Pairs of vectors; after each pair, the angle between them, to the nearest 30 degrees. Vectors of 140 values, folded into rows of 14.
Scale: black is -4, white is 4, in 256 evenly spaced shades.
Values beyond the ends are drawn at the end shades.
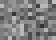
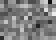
60 degrees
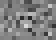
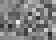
120 degrees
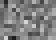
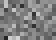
120 degrees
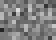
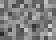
90 degrees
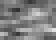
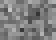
120 degrees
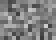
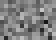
60 degrees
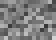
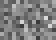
90 degrees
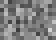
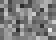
30 degrees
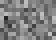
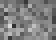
120 degrees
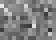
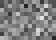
120 degrees
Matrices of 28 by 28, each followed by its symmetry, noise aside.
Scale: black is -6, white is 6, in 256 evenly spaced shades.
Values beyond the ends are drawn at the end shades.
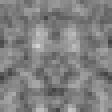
mirrored left to right.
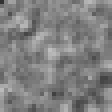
symmetric.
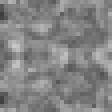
mirrored top to bottom.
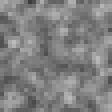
symmetric across the other diagonal.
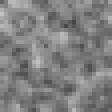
symmetric.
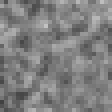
antisymmetric.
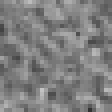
antisymmetric.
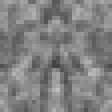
mirrored left to right.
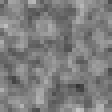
no symmetry.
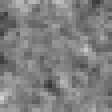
antisymmetric.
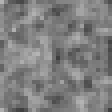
mirrored top to bottom.
